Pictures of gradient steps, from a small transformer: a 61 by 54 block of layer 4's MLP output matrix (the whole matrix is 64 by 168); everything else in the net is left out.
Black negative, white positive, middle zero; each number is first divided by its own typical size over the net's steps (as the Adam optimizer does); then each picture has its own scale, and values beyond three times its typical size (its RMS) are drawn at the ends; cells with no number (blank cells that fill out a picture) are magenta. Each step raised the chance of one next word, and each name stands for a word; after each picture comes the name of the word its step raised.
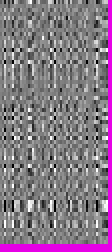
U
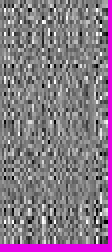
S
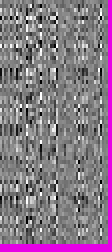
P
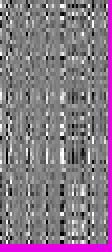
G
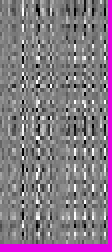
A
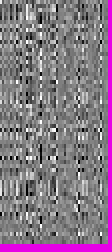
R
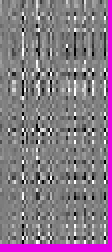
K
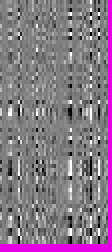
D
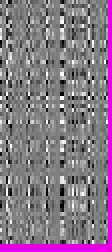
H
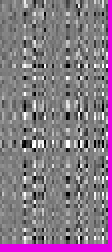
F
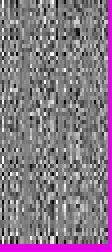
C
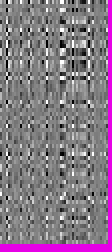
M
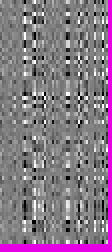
H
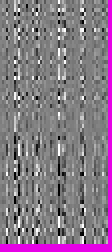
D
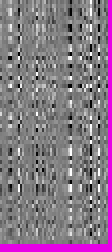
A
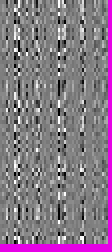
C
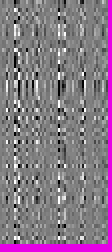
K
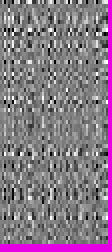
M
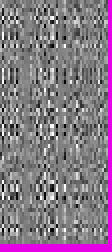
P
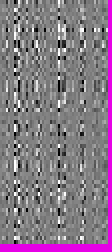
M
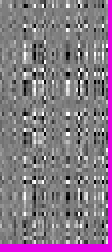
K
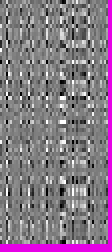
H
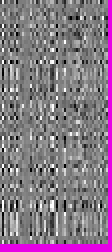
U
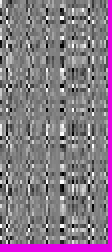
P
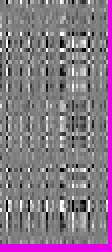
U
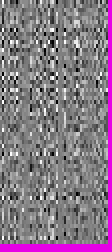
M
